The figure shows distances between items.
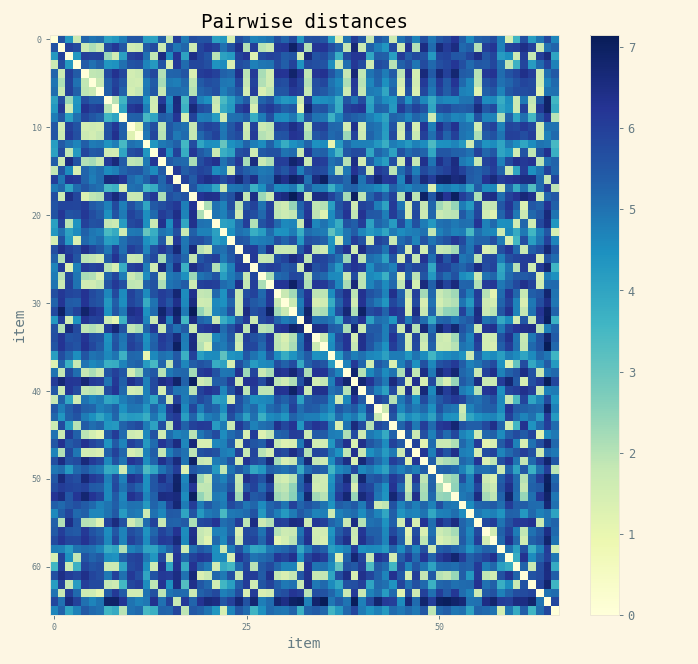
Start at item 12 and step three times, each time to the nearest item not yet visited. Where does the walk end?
22
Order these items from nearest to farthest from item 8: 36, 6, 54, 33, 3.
3, 36, 54, 6, 33
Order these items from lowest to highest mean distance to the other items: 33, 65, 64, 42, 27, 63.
27, 63, 65, 33, 42, 64
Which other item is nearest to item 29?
57
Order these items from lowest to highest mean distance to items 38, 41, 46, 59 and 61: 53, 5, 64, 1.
5, 1, 53, 64
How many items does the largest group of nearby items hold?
18
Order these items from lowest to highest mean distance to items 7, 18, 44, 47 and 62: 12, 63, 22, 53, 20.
63, 22, 12, 53, 20
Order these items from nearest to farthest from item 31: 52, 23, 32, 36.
52, 36, 32, 23
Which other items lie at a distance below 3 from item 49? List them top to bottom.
9, 17, 22, 58, 65
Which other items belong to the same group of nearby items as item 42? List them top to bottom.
43, 53
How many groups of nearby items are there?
8
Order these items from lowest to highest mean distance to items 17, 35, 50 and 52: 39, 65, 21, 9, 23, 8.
39, 9, 65, 21, 8, 23
